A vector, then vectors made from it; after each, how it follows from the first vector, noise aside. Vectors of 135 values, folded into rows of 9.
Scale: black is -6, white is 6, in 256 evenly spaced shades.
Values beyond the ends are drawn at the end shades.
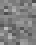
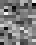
negated, scaled up.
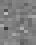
negated, partly zeroed.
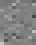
wrapped around, partly zeroed.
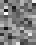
negated, scaled up.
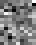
negated, scaled up.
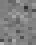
reversed, negated, partly zeroed.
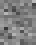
negated.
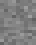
reversed, shrunk.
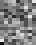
reversed, scaled up.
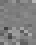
negated, partly zeroed.
